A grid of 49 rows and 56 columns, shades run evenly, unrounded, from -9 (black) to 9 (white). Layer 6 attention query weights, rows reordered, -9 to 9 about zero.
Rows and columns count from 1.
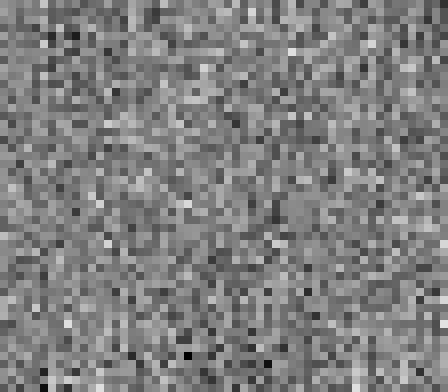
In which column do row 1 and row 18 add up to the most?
17
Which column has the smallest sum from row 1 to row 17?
7
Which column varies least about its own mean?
11
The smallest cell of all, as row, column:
45, 24
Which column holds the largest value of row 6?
47
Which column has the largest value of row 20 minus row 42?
32
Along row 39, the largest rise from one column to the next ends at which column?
5
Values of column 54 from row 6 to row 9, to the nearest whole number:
0 0 -3 -3
